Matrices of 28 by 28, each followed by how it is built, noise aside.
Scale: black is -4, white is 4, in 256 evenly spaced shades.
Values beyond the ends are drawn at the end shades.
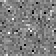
sparse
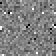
sparse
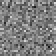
repeating columns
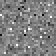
sparse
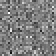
low rank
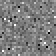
sparse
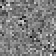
block diagonal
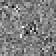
block diagonal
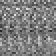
repeating columns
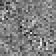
block diagonal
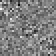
block diagonal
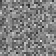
repeating rows
